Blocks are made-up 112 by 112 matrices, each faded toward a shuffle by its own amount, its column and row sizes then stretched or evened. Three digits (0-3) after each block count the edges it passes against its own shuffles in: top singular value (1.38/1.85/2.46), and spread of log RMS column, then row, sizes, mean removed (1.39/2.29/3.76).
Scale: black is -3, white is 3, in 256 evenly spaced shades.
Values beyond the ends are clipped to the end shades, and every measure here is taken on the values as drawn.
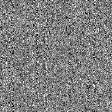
1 2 0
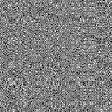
3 1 0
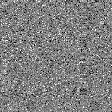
2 0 1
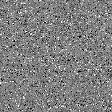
1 0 1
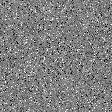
0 0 0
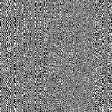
3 3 0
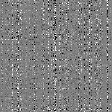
1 3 2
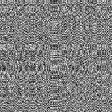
3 1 0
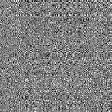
3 1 1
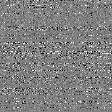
0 1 3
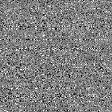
2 1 2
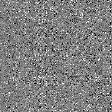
1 2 1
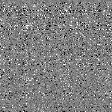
0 1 2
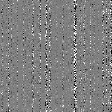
2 3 0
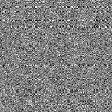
3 1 2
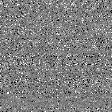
0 1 2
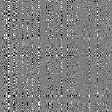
3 3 2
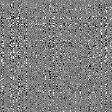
2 3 2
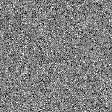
1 1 0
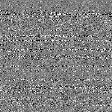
0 1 3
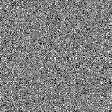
2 1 1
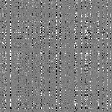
3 3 2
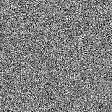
1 0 0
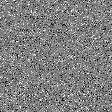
0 0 1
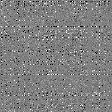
2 2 2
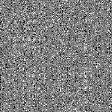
2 2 0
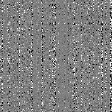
1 3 1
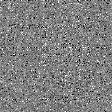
0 1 2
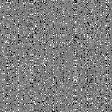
3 2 1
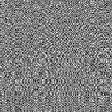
3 0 1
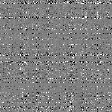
1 2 3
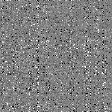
1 2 2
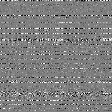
3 0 3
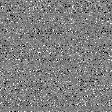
0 0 2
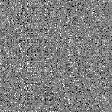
2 1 0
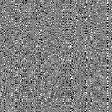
3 2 0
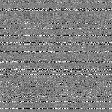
3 0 3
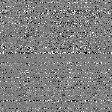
0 1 3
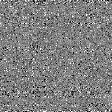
2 1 2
